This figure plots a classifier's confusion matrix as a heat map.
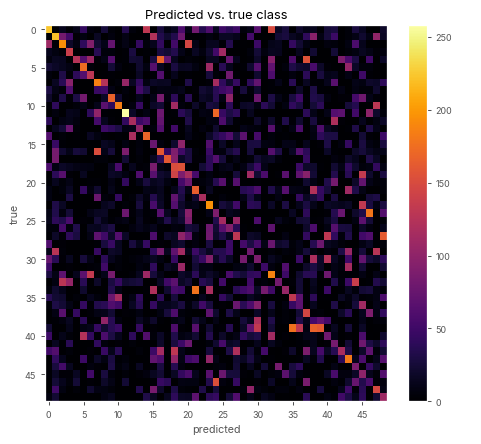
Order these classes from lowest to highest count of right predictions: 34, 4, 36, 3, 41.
36, 41, 34, 4, 3
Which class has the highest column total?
18
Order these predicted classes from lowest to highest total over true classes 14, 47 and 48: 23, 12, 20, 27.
20, 23, 27, 12
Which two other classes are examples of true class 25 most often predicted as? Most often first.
27, 20
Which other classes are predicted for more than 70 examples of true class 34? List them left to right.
15, 21, 23, 31
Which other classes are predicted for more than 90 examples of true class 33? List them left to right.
2, 3, 44
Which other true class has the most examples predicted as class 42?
4
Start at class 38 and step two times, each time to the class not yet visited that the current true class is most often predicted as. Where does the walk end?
40
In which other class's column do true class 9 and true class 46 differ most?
24
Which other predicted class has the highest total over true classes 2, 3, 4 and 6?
16
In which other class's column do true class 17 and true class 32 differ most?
6
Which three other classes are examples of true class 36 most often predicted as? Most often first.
45, 30, 27
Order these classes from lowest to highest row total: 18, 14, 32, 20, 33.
20, 14, 18, 33, 32
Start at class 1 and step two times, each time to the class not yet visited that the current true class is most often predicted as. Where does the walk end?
19
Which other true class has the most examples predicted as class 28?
30
